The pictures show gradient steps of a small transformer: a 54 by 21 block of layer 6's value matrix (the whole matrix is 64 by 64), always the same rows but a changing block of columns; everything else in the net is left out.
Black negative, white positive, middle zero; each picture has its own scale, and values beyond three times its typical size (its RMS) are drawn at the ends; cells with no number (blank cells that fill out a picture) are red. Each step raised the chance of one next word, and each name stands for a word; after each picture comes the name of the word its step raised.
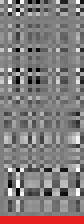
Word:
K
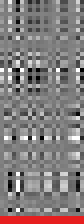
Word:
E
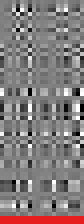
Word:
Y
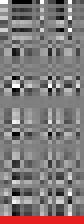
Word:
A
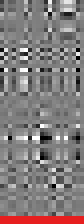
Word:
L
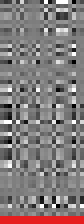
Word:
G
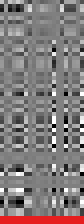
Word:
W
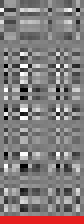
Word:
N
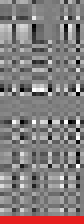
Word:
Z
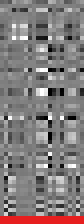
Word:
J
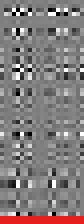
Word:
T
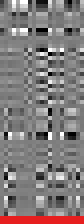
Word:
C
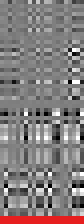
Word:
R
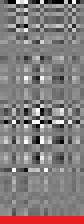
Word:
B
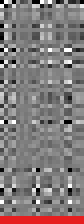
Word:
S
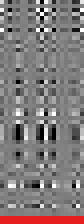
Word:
R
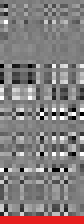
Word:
N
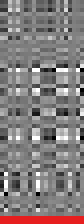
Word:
E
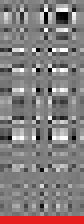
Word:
L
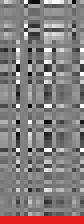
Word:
S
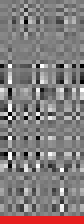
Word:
N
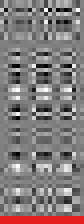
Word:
N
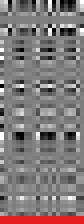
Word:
C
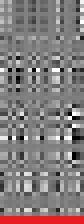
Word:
E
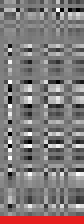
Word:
G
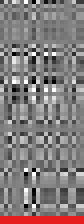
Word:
G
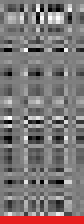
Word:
L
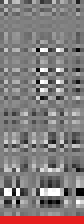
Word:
K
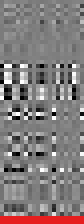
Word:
N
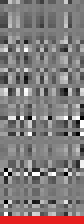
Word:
J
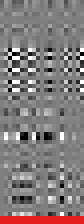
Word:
C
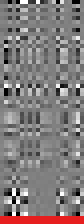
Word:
A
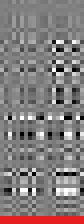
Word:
J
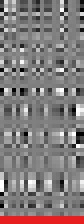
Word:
Y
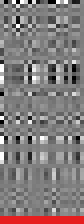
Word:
B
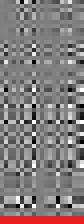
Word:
G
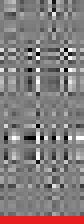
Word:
L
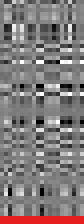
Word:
Z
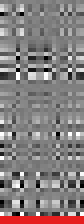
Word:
T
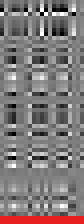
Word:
T
